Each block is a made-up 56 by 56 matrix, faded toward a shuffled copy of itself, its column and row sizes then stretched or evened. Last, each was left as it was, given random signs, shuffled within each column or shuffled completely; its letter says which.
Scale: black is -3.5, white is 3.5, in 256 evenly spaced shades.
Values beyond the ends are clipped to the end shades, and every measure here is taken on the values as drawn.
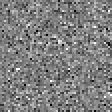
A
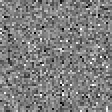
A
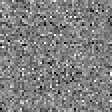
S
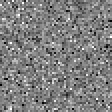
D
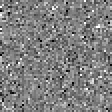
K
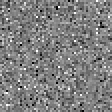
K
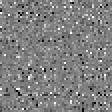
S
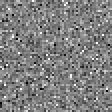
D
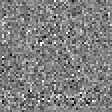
S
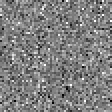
K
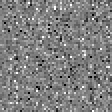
K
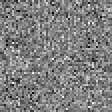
K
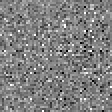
A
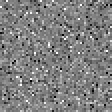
D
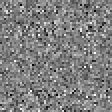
A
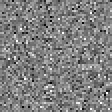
K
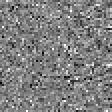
S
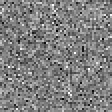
D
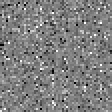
K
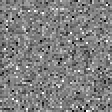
D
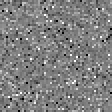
D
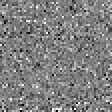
A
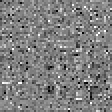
S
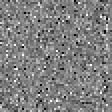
K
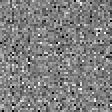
S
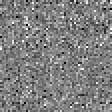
A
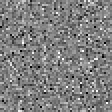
K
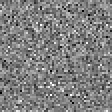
D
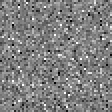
K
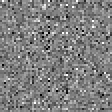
A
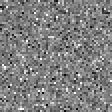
D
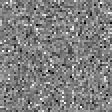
D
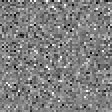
S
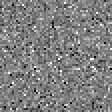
D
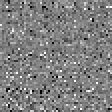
S
